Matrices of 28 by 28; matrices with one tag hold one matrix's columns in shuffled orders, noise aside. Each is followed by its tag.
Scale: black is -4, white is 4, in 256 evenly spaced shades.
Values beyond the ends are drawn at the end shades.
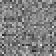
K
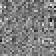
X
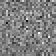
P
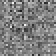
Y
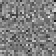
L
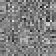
X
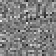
L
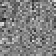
X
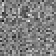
L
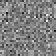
L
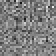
X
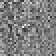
Y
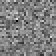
P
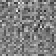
Y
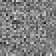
P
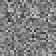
L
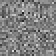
L
